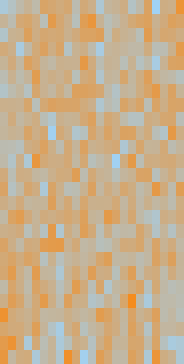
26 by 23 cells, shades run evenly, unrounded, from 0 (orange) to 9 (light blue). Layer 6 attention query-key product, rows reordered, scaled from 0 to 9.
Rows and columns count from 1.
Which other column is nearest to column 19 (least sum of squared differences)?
12
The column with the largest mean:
15
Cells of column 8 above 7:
5
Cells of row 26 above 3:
18
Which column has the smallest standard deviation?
21
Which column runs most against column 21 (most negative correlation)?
2
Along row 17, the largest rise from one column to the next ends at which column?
8
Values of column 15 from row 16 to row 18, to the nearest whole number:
3 6 5
